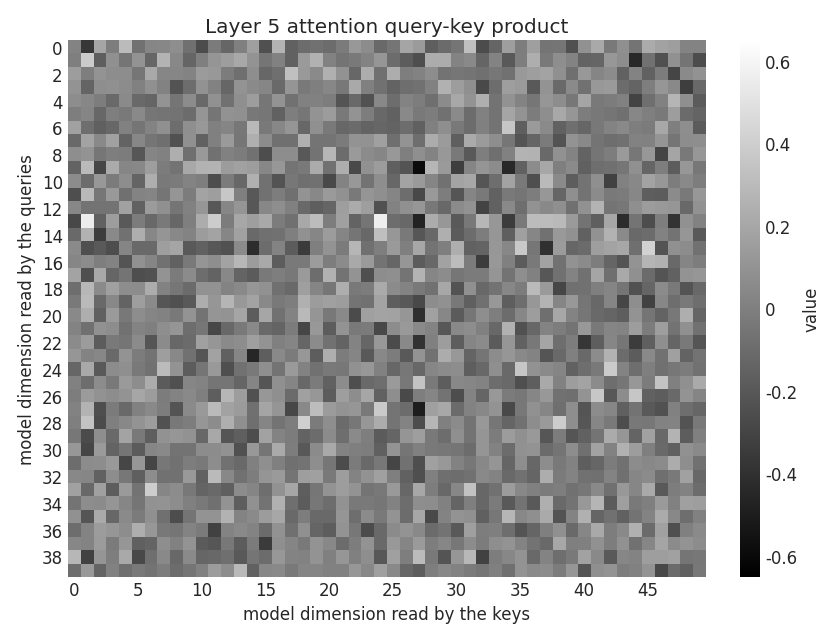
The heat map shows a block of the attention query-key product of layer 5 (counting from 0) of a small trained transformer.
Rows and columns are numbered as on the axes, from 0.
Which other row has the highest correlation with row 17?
30
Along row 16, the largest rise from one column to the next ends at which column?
33
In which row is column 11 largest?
13
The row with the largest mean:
2
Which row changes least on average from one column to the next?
5
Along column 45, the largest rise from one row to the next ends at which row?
15
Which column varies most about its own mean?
27
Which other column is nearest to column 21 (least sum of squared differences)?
6
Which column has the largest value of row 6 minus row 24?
34
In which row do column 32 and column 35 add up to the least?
16
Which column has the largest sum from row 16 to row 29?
1
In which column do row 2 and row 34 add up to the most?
37
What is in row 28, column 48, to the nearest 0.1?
-0.2
